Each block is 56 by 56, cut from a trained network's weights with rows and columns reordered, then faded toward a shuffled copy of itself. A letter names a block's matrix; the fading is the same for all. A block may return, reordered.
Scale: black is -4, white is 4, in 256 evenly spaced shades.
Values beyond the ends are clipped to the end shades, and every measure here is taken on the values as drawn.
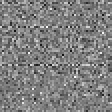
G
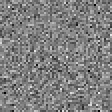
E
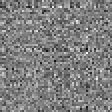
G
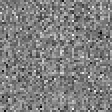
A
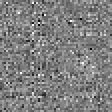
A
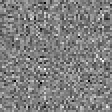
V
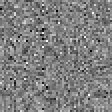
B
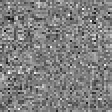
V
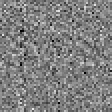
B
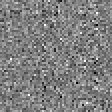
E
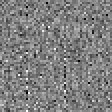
B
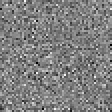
A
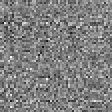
G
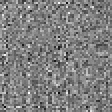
A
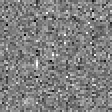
E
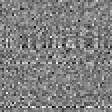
G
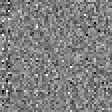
E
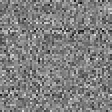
G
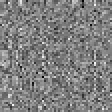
A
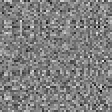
G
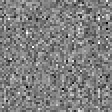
A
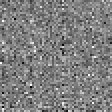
A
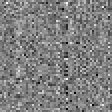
A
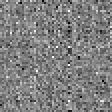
A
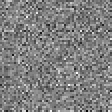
G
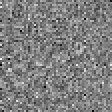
B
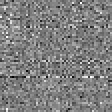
G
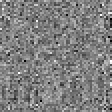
B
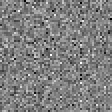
B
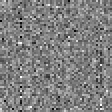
B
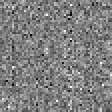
E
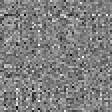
V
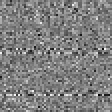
G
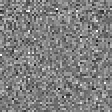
B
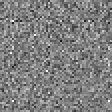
B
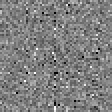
E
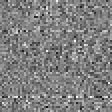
V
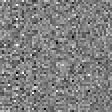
E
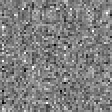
E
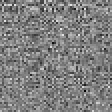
G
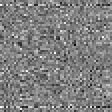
G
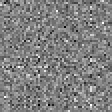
A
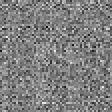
G
